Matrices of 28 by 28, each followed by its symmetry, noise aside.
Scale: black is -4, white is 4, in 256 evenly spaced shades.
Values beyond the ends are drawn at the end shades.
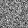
same after a half turn.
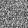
mirrored top to bottom.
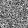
symmetric across the other diagonal.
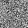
no symmetry.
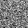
antisymmetric.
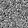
symmetric.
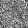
antisymmetric.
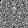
mirrored left to right.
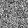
antisymmetric.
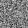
mirrored top to bottom.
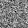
antisymmetric.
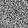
symmetric across the other diagonal.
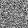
same after a half turn.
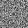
mirrored top to bottom.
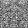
mirrored left to right.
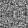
mirrored top to bottom.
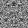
mirrored left to right.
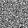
no symmetry.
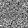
mirrored left to right.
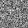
symmetric.
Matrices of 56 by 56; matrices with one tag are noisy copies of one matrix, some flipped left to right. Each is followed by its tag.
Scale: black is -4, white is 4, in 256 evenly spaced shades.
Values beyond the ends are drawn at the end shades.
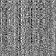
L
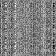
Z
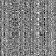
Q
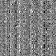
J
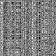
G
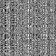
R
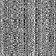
L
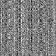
L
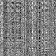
G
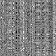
G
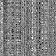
G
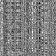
G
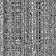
G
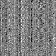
L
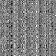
J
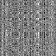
Q
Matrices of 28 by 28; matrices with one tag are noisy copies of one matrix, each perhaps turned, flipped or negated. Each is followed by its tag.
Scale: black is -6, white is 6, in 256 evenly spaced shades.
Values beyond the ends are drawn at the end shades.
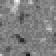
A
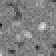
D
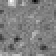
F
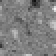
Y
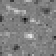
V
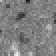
A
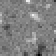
A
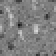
V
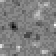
D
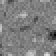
Y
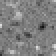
D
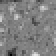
F
